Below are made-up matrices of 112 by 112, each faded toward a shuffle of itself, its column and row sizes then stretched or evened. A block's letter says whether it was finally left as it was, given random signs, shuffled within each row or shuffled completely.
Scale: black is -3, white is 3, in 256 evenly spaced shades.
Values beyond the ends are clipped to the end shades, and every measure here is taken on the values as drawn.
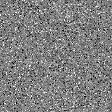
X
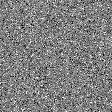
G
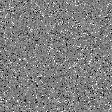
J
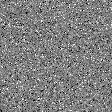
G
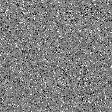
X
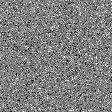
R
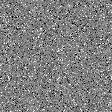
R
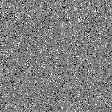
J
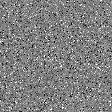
X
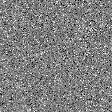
J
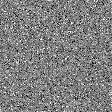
R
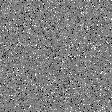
R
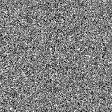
J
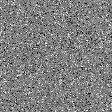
X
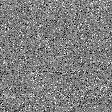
R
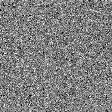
X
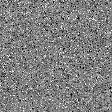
X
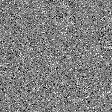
R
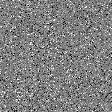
J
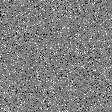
G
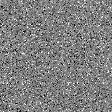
J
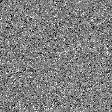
X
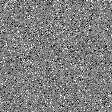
R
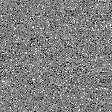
J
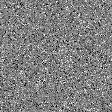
X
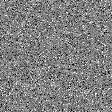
X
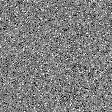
G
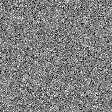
R
